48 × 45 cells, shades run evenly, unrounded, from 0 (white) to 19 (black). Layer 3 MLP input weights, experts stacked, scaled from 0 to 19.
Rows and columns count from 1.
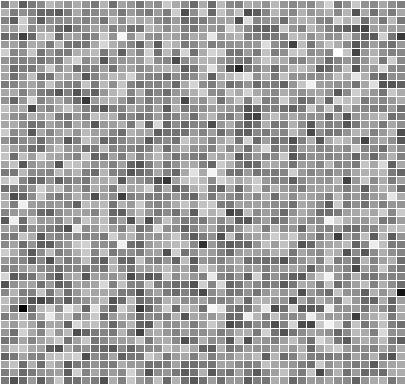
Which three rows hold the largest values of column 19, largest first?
23, 32, 14
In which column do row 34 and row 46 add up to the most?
40
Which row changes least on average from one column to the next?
34
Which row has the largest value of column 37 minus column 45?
27
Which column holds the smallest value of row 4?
26
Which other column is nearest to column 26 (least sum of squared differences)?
13
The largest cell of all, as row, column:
39, 3
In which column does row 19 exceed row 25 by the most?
5
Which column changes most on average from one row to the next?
28
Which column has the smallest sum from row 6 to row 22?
1
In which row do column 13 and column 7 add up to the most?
44
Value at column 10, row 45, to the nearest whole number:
13
